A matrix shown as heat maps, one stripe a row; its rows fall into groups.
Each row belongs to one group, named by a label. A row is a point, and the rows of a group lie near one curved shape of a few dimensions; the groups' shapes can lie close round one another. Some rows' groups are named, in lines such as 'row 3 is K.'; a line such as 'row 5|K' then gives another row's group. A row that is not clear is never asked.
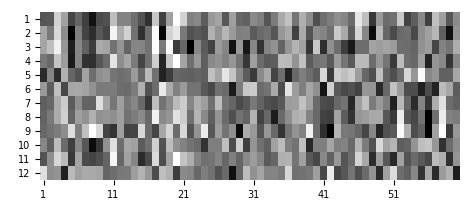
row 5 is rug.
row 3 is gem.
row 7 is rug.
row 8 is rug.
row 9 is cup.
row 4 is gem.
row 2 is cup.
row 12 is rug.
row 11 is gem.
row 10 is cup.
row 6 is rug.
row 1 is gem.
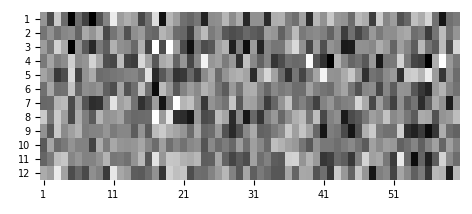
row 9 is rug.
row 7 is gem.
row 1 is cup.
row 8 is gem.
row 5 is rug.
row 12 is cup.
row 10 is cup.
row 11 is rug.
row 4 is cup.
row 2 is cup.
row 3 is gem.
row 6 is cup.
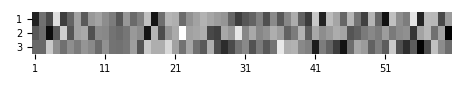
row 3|rug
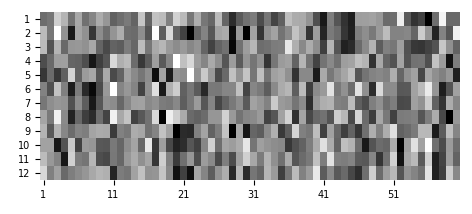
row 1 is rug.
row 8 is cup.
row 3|rug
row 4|gem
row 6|cup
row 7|cup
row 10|rug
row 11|rug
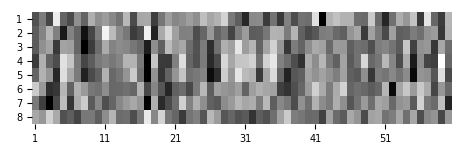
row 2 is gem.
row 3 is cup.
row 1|rug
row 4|cup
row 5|cup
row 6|rug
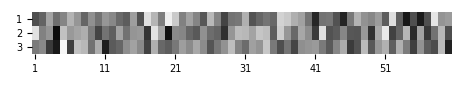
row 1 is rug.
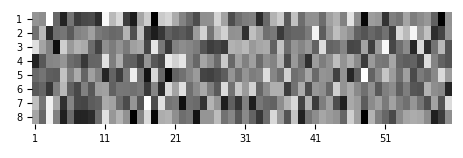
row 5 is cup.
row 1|cup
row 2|rug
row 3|rug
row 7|gem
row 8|cup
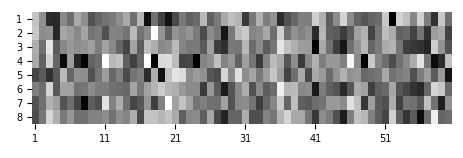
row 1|rug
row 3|rug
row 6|rug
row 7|gem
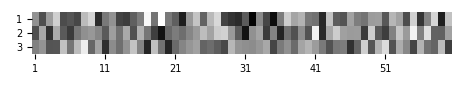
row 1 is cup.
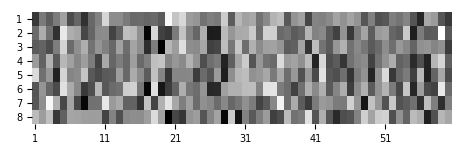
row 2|cup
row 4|rug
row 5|rug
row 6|cup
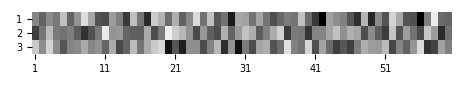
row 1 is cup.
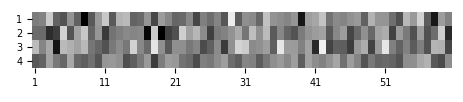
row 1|cup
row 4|cup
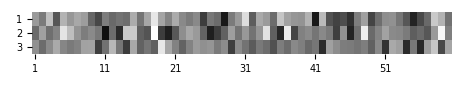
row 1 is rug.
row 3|cup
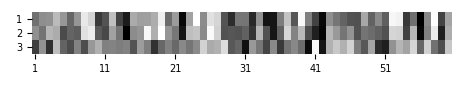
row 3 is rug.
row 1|cup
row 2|cup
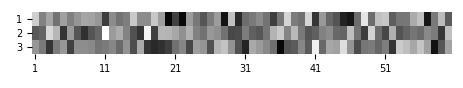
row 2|gem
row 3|rug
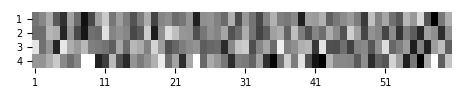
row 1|cup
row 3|rug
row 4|cup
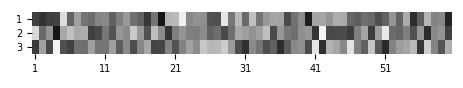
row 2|rug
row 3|rug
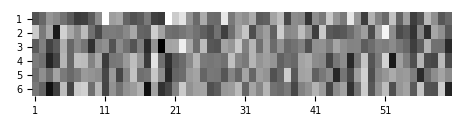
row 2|rug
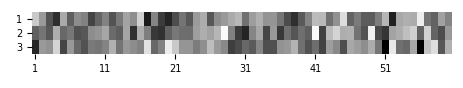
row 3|rug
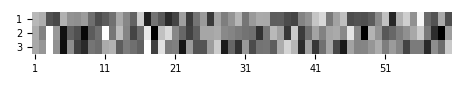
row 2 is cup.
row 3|gem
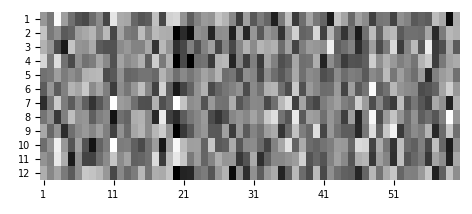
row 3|rug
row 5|cup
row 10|gem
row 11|gem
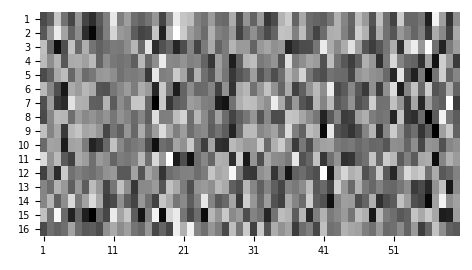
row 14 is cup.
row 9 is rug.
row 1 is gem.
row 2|gem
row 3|rug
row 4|rug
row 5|rug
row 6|rug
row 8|rug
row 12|rug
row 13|cup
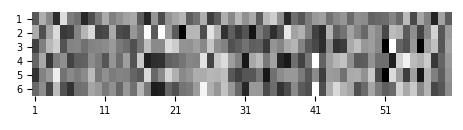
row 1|cup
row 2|cup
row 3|rug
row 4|rug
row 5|rug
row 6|rug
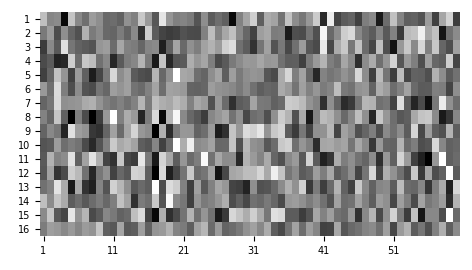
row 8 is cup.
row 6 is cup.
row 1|rug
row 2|rug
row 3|rug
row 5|gem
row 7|rug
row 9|cup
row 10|gem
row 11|cup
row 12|cup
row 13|gem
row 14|cup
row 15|cup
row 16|cup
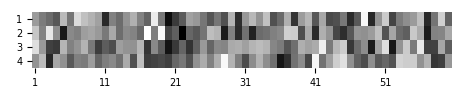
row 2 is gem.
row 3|rug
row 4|rug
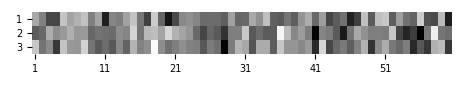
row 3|rug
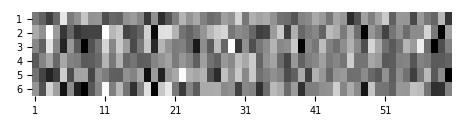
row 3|cup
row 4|cup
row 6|cup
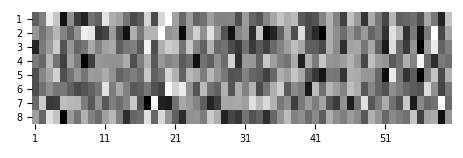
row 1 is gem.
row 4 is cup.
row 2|cup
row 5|rug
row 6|gem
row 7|cup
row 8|cup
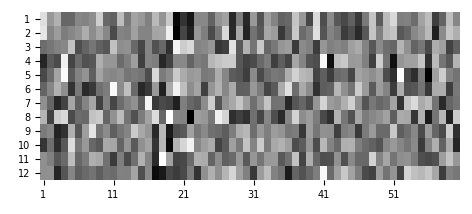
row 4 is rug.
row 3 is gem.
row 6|gem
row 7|rug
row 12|rug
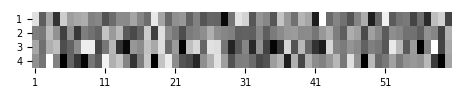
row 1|rug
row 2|cup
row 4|cup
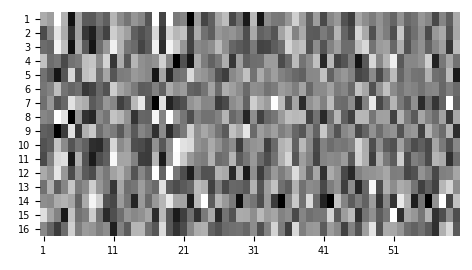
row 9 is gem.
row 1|gem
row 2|gem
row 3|gem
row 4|gem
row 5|gem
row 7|cup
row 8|gem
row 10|gem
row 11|gem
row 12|gem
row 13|cup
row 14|cup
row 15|rug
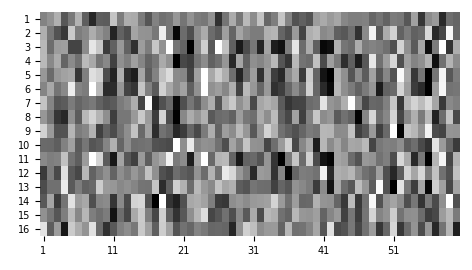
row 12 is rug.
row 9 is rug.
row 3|cup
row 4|gem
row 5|cup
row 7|rug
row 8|gem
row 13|rug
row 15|cup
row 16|rug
